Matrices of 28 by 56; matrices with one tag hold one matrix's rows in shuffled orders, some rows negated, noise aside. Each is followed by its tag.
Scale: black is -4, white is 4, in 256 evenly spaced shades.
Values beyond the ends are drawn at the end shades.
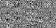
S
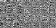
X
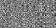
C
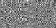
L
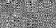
S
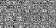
X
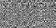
C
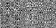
S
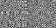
L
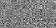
C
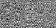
S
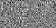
L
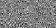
L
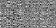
X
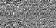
X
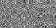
C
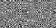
L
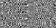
L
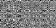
X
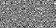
C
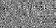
C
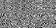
C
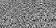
C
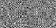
L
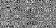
S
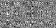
S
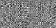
L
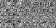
X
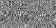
L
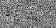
S
